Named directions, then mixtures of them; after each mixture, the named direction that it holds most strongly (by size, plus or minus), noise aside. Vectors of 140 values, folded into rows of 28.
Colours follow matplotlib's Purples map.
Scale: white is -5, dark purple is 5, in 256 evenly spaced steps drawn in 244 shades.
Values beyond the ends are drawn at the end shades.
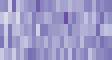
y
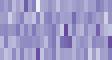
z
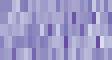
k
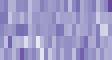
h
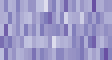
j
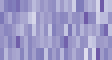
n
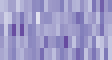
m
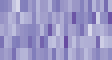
k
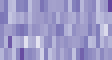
h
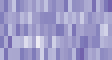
h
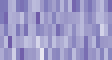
h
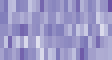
h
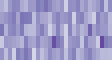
k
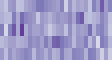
m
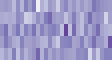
z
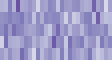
k
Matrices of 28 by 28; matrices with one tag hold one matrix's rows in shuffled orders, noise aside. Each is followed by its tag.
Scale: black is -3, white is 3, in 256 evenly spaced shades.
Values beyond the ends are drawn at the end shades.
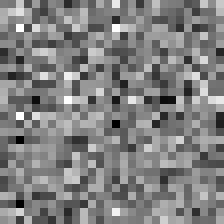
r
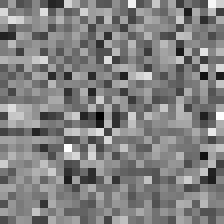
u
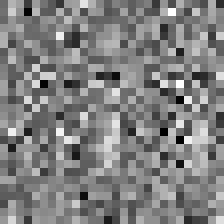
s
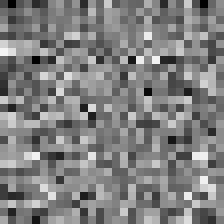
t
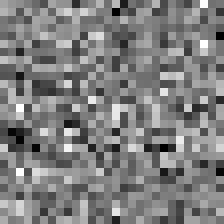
r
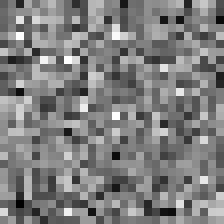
r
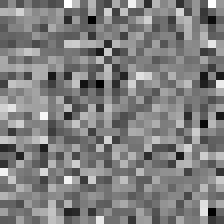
u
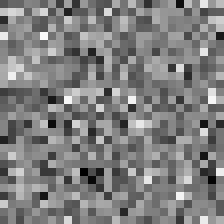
u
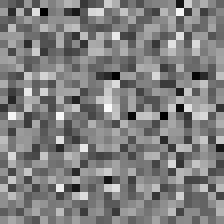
s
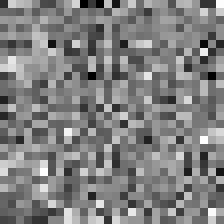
u
